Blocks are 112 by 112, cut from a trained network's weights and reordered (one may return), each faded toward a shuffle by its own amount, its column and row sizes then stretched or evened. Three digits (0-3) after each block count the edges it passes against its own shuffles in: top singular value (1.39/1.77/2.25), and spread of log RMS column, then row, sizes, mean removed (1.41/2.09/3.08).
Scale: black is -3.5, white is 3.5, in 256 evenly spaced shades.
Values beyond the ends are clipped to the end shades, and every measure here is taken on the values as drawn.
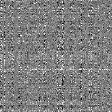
2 3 0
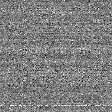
2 1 1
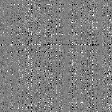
1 3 2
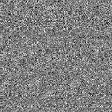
2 0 2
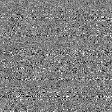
1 1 3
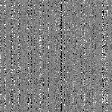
2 3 1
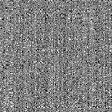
2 0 2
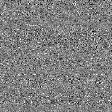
0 0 3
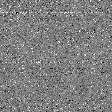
0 0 2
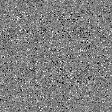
0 1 2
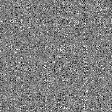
2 2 2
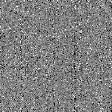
0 2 1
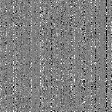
2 3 1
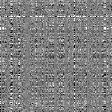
3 3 1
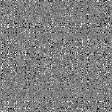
0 3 3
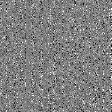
0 3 0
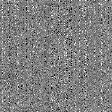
1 3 0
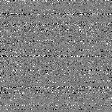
0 1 3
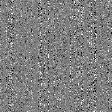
0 3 0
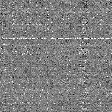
2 2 1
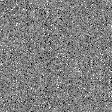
0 1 1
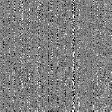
2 3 1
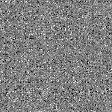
0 0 2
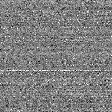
2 0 1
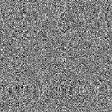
3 2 2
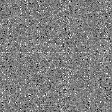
0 2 0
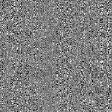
2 3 0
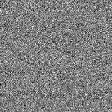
2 0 1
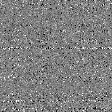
0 1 2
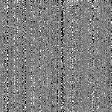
2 3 1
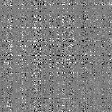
1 3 3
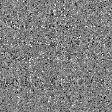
0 1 2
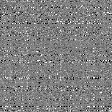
1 1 3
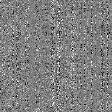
1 3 0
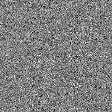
0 2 1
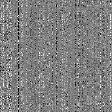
2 3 1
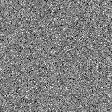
1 0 0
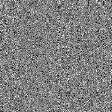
1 2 0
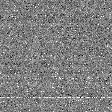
1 0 1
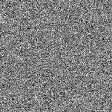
1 1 0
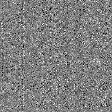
1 2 1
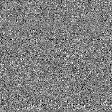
1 1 2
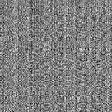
3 0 2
